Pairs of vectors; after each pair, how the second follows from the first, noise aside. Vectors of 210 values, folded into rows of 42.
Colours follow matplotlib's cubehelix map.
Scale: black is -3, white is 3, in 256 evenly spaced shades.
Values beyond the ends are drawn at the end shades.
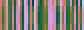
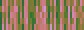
reversed, negated, shrunk.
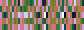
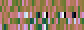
partly zeroed.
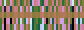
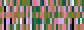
copied.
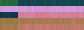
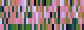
shuffled.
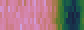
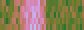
wrapped around, negated, shrunk.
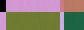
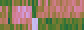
wrapped around, negated, shrunk.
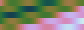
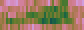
wrapped around, negated, shrunk.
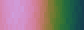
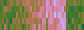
wrapped around, negated, shrunk.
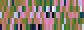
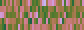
reversed, negated, shrunk.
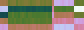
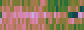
wrapped around, negated, shrunk.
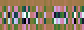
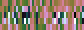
sign-scrambled.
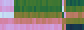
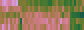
reversed, negated, shrunk.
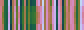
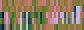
reversed, negated, partly zeroed.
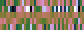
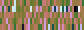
negated, partly zeroed.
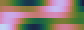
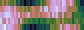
copied.
